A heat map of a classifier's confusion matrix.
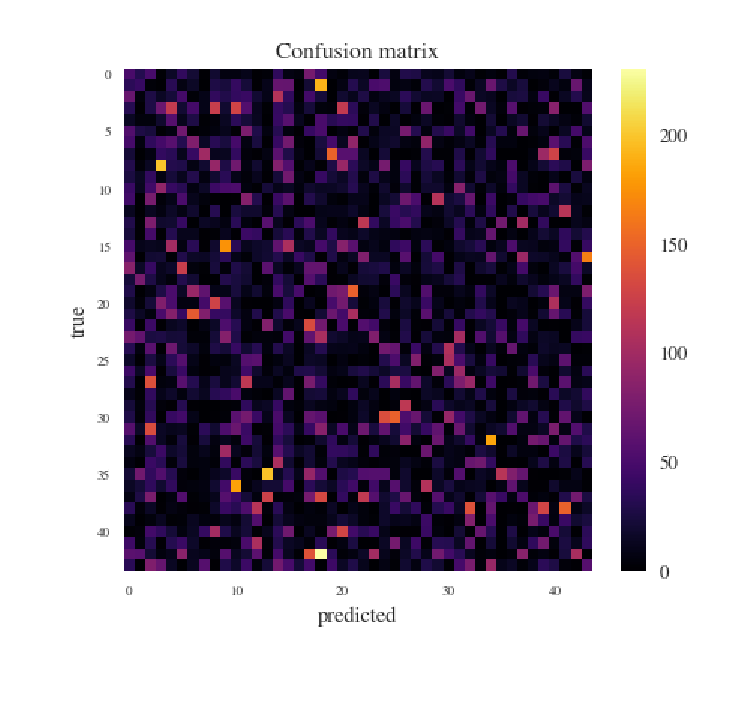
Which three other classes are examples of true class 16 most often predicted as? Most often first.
43, 37, 22
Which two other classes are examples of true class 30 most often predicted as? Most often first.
25, 24
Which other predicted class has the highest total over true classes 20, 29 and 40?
8
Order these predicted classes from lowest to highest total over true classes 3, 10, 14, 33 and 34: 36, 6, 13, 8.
13, 6, 36, 8
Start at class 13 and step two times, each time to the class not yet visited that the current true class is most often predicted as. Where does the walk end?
17
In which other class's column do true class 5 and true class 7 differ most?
19
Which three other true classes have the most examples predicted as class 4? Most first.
3, 15, 21
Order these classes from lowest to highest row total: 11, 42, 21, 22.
22, 11, 21, 42
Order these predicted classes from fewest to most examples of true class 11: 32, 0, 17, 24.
24, 17, 0, 32
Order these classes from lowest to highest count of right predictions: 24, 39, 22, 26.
26, 39, 22, 24
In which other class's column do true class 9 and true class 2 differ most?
14
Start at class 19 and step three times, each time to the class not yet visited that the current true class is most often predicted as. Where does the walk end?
28
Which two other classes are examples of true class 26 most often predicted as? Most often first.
31, 29
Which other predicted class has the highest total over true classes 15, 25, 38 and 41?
12
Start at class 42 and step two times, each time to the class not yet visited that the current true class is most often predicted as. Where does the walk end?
1
